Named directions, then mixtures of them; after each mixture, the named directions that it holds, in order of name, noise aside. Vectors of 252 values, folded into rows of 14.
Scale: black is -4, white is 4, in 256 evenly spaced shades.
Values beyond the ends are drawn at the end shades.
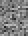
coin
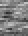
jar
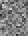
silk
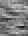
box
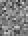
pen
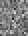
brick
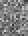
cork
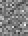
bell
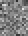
cork, silk.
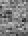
jar, silk.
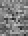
box, brick, coin.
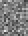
coin, cork.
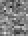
box, pen.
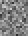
silk.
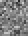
pen.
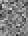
silk.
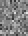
brick.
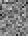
silk.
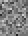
silk.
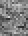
bell, box.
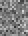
bell, brick.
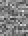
bell, box, coin.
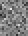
silk.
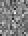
brick.
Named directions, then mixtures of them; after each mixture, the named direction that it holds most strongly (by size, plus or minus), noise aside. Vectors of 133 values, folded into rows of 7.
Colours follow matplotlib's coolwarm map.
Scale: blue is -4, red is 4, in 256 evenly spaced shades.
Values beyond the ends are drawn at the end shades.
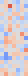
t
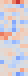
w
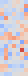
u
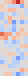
w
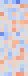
w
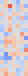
t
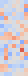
u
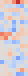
w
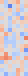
t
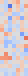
t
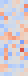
u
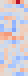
w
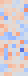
u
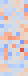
u
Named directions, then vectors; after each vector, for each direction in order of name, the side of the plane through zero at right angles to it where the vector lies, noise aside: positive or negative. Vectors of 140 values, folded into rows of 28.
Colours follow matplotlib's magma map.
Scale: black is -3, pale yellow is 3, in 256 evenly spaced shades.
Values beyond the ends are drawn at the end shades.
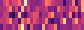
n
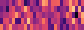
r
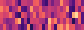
negative, negative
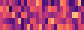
negative, negative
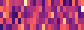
positive, negative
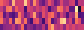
positive, negative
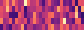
positive, negative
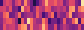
positive, positive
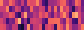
negative, negative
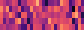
negative, negative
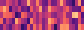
negative, negative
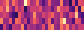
positive, negative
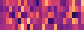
positive, positive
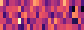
negative, negative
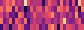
positive, negative
